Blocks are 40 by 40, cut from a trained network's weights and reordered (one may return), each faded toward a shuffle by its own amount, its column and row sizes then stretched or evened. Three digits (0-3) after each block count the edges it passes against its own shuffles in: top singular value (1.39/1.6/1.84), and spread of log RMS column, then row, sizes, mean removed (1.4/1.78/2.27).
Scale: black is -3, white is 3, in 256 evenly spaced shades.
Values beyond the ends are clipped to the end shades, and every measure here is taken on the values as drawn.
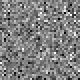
0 1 0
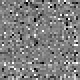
0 2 1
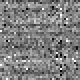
1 1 0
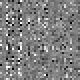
1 3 0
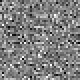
2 0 1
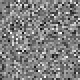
2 0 1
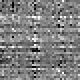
3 3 0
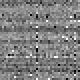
2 2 1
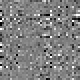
3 3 3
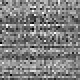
3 2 0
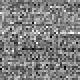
1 0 2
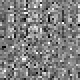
3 3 0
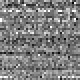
2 0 2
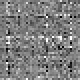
1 3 2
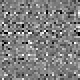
3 2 3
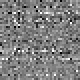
0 1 3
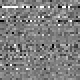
1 0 3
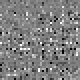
0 2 3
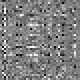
3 3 2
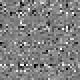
0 1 3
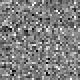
2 1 0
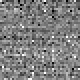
0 1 1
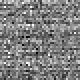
2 2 0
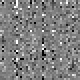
2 3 1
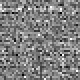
0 0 1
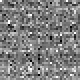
1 3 0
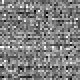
2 1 1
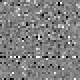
1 1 2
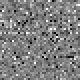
0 0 2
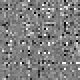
1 2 2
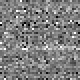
0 1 3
